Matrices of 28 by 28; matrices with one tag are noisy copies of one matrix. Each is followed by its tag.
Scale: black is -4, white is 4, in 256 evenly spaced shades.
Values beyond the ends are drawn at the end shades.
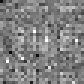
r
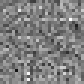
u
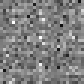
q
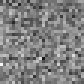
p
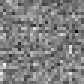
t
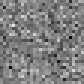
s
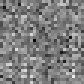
s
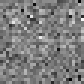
q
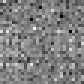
p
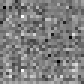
s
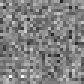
s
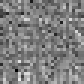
u
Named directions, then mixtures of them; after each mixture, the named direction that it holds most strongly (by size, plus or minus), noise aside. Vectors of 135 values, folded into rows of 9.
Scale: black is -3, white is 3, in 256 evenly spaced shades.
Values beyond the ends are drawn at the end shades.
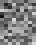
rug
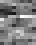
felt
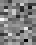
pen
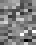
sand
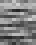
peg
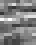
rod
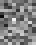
rug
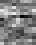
felt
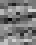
rod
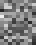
rug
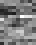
felt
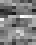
felt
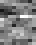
felt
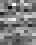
rod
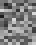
rug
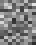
rug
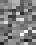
sand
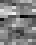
felt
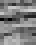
rod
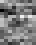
felt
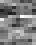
felt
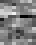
felt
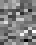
sand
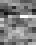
felt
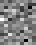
pen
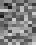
rug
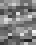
sand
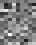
rug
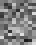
rug
